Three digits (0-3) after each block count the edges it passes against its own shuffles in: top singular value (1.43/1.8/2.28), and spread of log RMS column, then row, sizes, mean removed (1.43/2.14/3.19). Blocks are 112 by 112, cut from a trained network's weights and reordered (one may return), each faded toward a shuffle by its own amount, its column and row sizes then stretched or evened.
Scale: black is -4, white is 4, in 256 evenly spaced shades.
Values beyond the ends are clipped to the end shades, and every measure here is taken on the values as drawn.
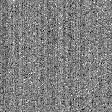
2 0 0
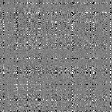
3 3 3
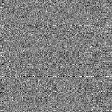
3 1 2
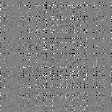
1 3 3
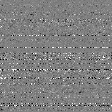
2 1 3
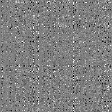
1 3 2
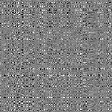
3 3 3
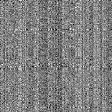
3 1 2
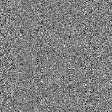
1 2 0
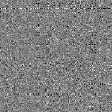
2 2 2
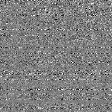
0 1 3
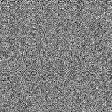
3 0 1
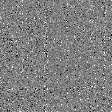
0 2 1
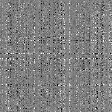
2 3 2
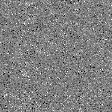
0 1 1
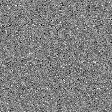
1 0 1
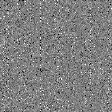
0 2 0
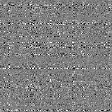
1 2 3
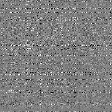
2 2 3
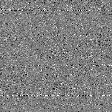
1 0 2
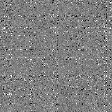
1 2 2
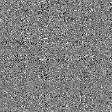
0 2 2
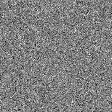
0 1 0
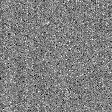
0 0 0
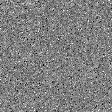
0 1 0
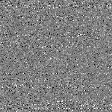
1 0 2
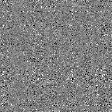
0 2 2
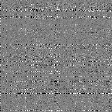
2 2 3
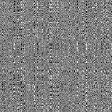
3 3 2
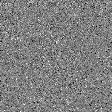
1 0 0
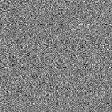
2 0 2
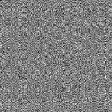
3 2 0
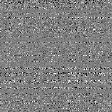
0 2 3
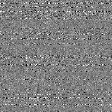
1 1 3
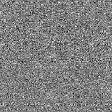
1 0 2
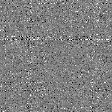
1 1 2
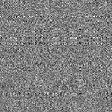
2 1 2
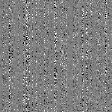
0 3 0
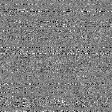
0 0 3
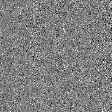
0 2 0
